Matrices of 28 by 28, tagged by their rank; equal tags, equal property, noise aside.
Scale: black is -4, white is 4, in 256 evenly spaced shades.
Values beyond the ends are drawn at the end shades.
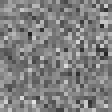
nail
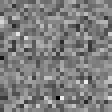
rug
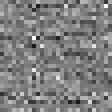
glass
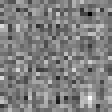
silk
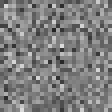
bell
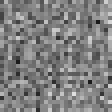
nail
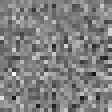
nail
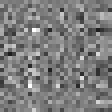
silk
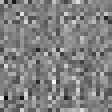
glass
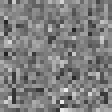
rug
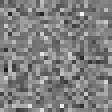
rug
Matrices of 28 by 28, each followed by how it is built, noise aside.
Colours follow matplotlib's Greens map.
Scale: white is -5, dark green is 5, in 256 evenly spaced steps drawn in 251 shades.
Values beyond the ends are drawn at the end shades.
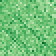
Toeplitz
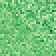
upper triangular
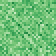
Toeplitz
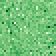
sparse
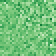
upper triangular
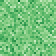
Toeplitz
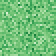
repeating rows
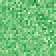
upper triangular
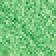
Toeplitz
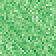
Toeplitz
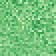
upper triangular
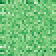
low rank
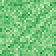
Hankel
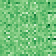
low rank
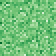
repeating rows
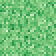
repeating rows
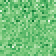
uneven rows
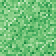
Hankel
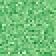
uneven rows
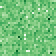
sparse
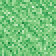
Toeplitz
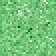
sparse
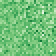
upper triangular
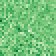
lower triangular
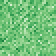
Hankel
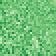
lower triangular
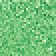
upper triangular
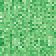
low rank
